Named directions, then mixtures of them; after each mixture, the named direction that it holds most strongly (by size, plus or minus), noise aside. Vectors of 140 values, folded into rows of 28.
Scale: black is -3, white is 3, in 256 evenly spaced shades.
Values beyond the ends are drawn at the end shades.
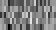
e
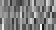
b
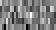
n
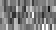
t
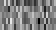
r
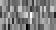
n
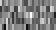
n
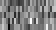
e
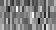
r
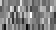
n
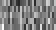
b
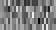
r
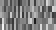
b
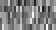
t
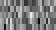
r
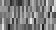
b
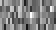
n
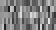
n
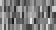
b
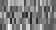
e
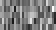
b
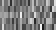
b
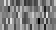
r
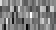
n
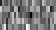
n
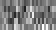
t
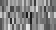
e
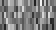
e
